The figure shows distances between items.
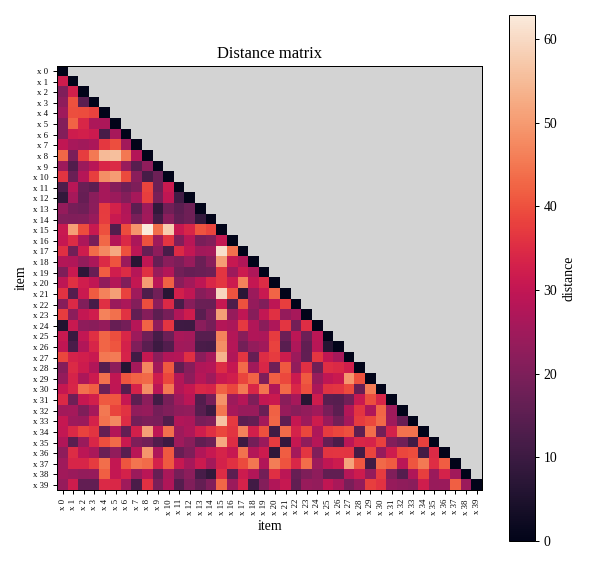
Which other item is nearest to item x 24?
x 0
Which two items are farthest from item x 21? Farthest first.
x 15, x 5
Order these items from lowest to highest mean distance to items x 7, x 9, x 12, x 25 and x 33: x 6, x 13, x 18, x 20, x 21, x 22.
x 13, x 18, x 21, x 22, x 6, x 20
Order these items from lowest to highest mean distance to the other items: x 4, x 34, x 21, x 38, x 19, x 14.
x 14, x 38, x 19, x 21, x 34, x 4
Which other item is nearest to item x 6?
x 28
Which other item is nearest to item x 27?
x 7
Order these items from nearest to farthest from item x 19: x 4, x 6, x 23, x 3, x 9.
x 3, x 9, x 23, x 6, x 4
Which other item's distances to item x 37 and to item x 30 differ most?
x 29
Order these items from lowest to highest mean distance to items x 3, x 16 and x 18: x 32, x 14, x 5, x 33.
x 14, x 32, x 33, x 5
